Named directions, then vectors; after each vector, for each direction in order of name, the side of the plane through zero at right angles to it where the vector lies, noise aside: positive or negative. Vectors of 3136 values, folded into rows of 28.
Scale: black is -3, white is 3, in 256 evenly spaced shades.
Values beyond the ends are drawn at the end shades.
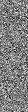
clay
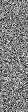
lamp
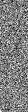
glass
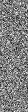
positive, positive, positive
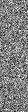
negative, negative, positive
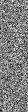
positive, negative, negative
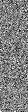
positive, positive, negative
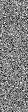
positive, negative, positive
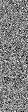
positive, positive, negative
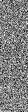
positive, positive, negative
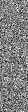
negative, negative, positive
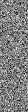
negative, negative, negative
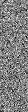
negative, negative, negative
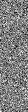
negative, positive, negative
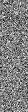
positive, positive, positive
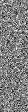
negative, negative, negative
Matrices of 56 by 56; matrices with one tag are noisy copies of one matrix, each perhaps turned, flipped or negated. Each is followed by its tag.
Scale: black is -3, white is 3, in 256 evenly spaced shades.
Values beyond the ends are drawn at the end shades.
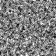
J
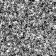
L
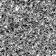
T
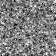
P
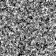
J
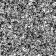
L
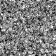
L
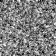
P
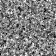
J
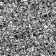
L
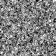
P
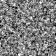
J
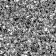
L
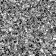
L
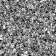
L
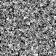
J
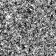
T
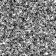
P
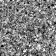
T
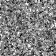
L
